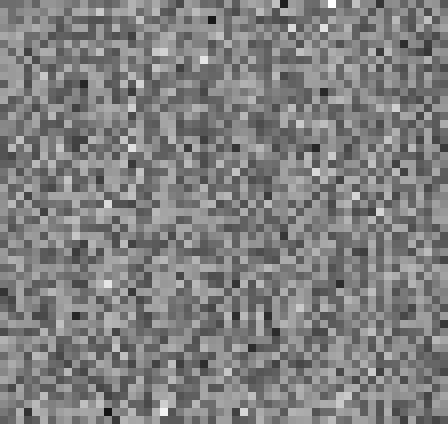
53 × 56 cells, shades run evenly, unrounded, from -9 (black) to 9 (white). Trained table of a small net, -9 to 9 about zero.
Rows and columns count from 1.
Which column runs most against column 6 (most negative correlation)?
15
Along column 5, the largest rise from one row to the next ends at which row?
21
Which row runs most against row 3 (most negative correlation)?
34
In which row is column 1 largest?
43
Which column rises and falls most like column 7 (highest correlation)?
55
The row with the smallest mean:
42
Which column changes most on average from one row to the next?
17
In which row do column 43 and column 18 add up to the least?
36
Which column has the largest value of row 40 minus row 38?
33
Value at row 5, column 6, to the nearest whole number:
1
